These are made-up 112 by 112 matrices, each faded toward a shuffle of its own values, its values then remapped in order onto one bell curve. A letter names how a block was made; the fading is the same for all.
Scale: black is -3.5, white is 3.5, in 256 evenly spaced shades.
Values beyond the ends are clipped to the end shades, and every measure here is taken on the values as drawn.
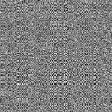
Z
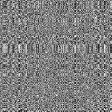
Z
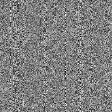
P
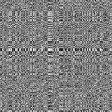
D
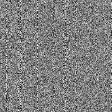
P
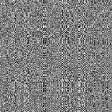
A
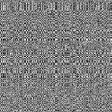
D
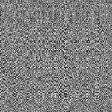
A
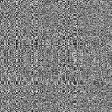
Z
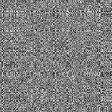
Z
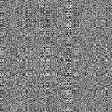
Z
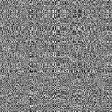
A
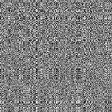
Z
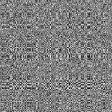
Z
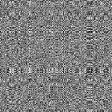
A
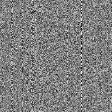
P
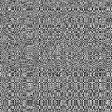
D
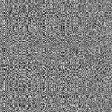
A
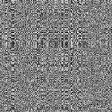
Z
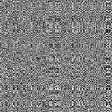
Z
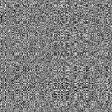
A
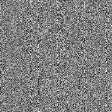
P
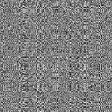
Z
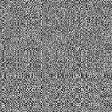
A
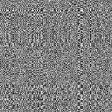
Z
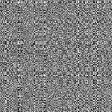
Z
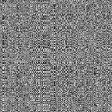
A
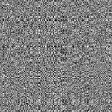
A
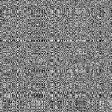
Z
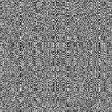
Z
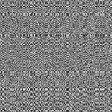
D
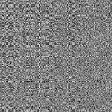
A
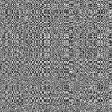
D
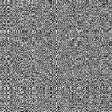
A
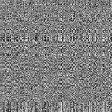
Z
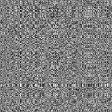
Z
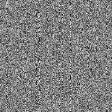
P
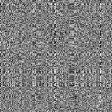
A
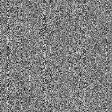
P
